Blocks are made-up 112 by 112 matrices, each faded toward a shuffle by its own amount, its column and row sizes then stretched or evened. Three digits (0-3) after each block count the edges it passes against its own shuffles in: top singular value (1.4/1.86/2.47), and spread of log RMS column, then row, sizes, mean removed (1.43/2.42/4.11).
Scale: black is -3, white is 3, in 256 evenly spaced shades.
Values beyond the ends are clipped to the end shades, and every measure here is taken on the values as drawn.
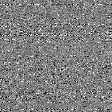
2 0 2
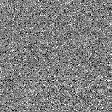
2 0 1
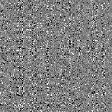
2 2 1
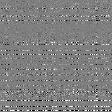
2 1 3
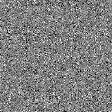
1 1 1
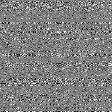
2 0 3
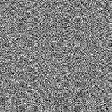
3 0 1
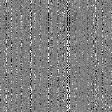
3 3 0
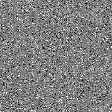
2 1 0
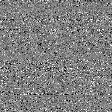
0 0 2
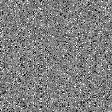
2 1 0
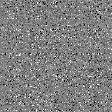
0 1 2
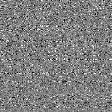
2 0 2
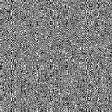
3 2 0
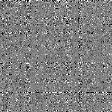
1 2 2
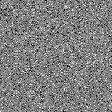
2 0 0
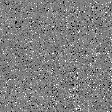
1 1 1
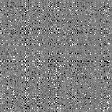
3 2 2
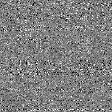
0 1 2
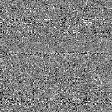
2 1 2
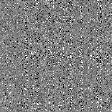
0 2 1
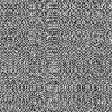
3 0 1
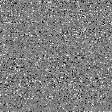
0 0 2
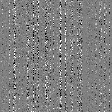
1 3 0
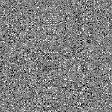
2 1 1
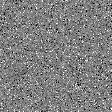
0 1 0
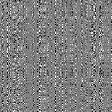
3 3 0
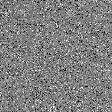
0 1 1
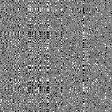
3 2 1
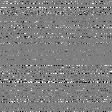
1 0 3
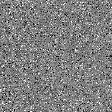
1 1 1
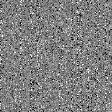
0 2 0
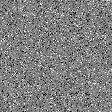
1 0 0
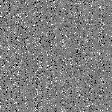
0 2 0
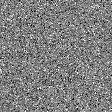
0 0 0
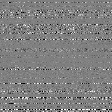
2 0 3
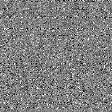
1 1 2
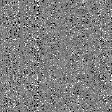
2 2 0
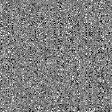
1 2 1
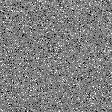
1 0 0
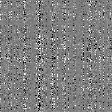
1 3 2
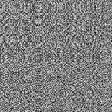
3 1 0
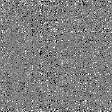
0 2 2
